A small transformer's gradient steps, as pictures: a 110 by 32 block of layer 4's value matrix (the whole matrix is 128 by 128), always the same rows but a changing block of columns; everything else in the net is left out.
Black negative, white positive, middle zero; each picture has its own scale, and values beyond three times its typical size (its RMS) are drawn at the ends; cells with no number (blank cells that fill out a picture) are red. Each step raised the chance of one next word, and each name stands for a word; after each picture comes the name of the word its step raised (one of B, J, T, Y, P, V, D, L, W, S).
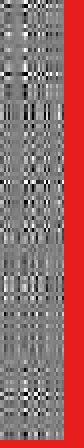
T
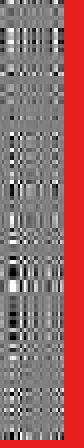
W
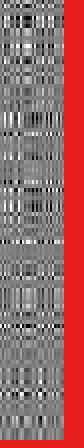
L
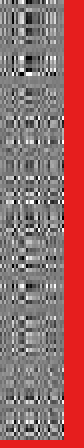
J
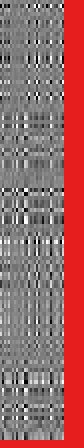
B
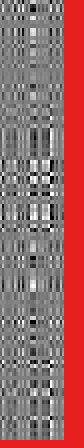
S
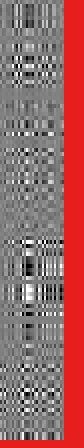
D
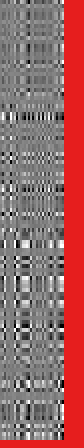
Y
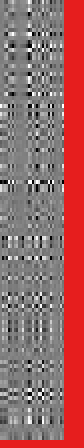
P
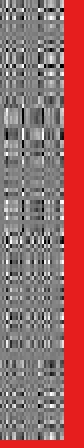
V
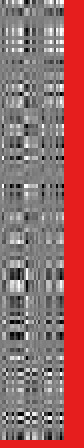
W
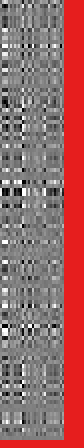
L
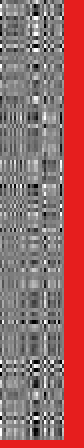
S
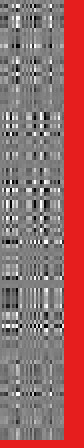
L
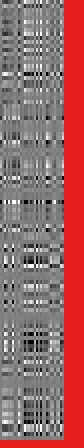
J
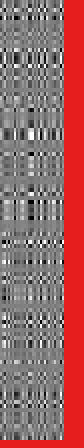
V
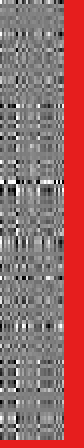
P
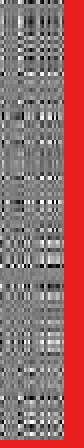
J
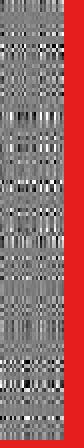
P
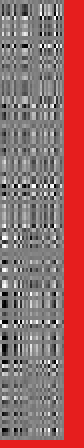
S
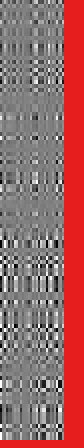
Y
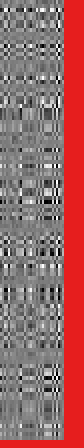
D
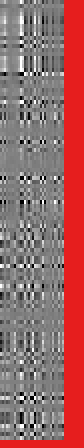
J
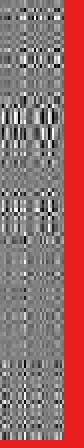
V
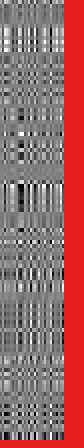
W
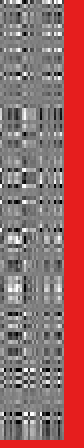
T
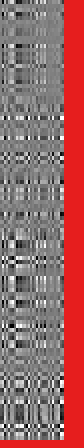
Y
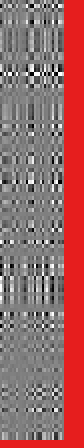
T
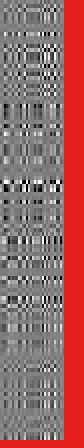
P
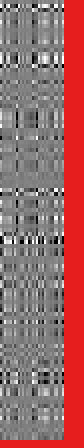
B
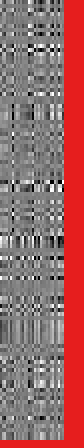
P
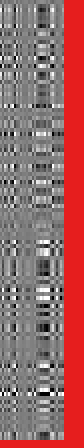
D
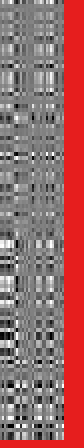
Y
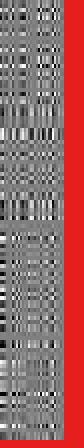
V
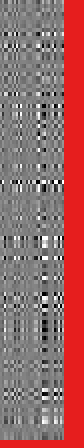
P
